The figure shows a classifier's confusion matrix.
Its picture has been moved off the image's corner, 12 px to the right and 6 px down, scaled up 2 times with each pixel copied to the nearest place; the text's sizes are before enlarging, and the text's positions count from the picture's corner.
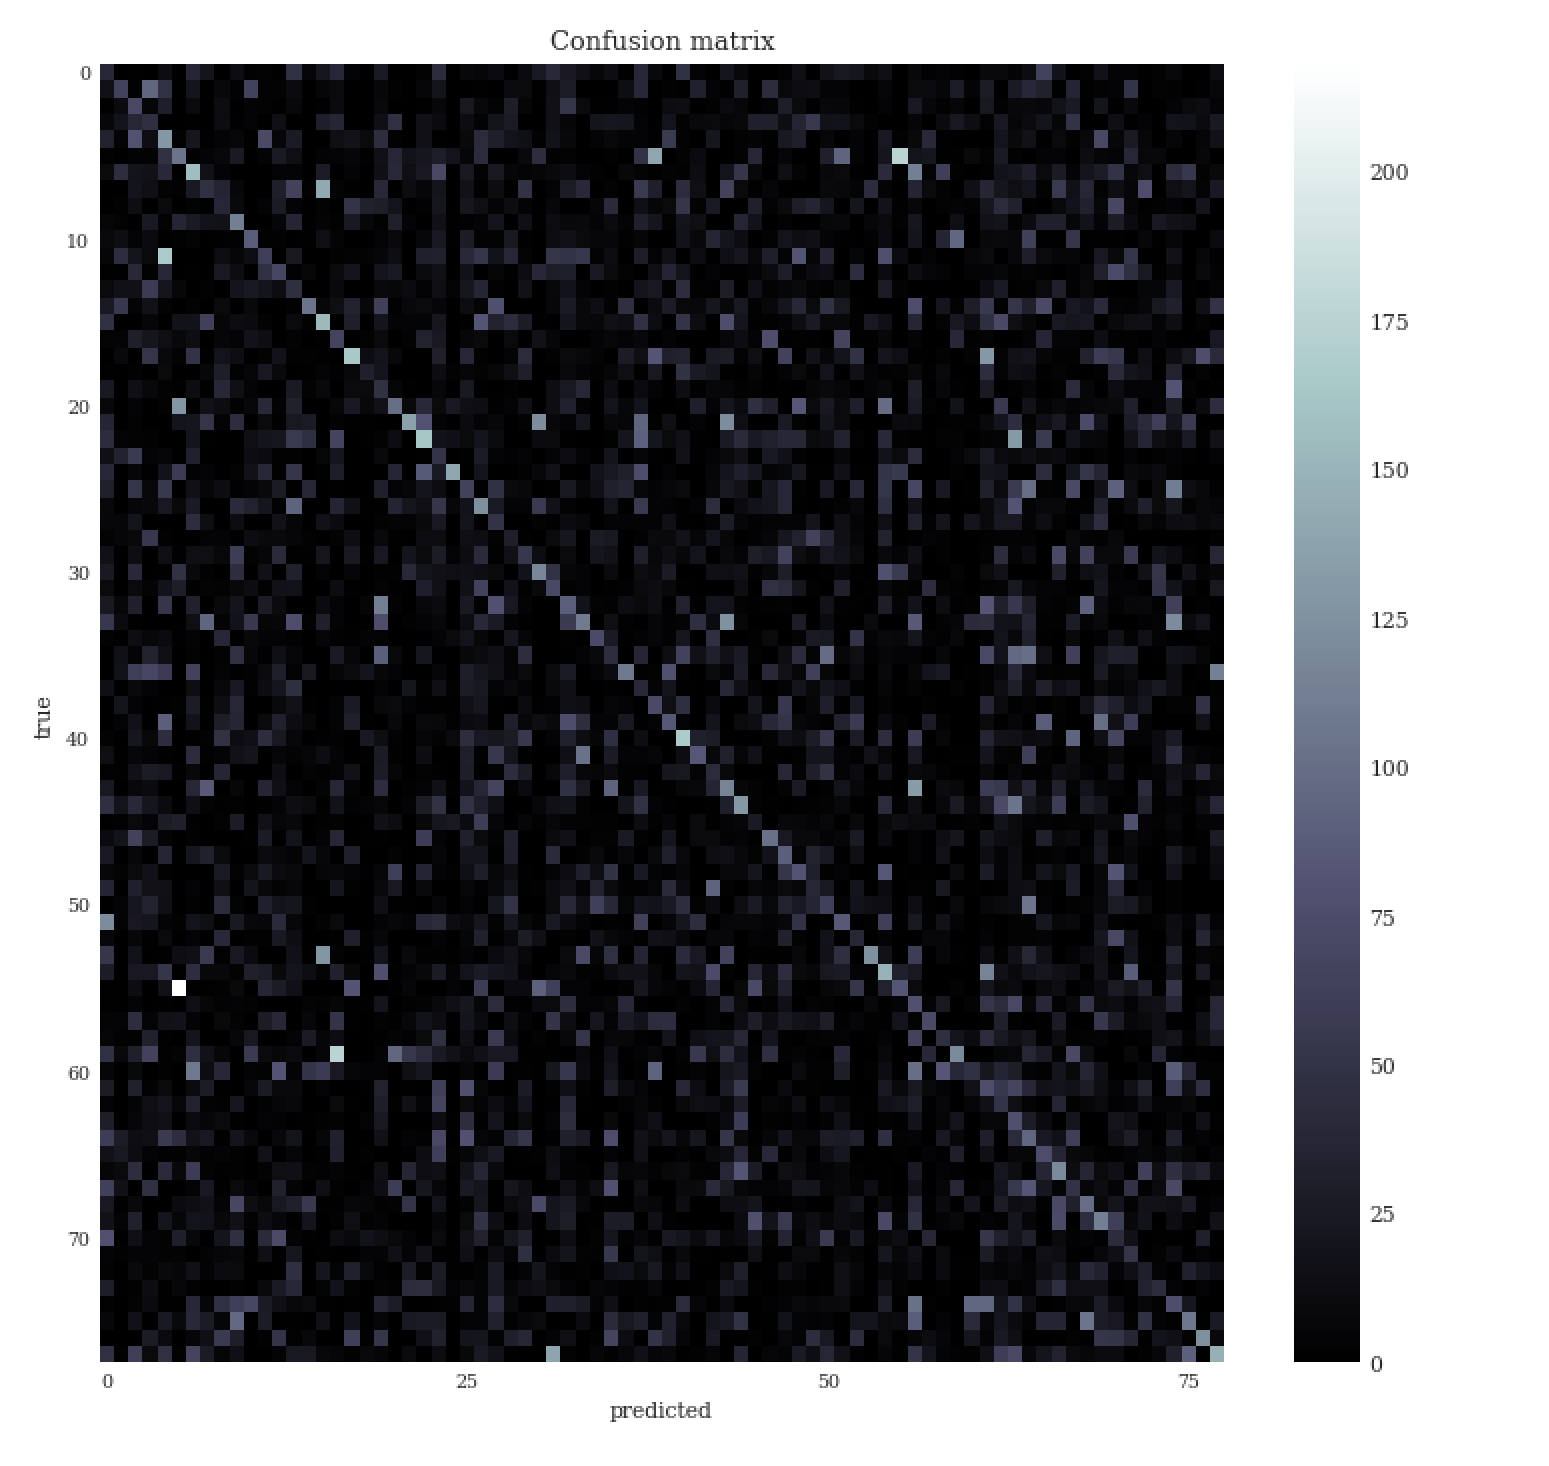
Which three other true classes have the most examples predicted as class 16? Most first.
59, 22, 57
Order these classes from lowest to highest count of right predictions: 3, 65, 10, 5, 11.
3, 11, 65, 10, 5
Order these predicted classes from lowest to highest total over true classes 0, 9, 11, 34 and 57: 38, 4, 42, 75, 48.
75, 42, 38, 48, 4
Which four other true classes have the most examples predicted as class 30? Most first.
21, 55, 68, 26
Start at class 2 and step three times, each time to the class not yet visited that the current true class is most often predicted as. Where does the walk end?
74
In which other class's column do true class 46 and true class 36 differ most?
77
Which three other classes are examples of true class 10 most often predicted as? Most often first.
59, 64, 67
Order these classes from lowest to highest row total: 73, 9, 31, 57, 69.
73, 31, 9, 57, 69
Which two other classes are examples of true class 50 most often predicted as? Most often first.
64, 34
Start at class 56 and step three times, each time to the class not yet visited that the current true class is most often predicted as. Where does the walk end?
62
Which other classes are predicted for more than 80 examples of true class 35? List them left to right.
19, 50, 63, 64
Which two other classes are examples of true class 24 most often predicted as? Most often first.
22, 37
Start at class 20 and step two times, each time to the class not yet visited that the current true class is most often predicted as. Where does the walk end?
55
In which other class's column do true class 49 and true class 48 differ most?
42
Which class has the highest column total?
56
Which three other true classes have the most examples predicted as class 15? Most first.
7, 53, 60
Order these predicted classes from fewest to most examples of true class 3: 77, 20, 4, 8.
4, 8, 77, 20
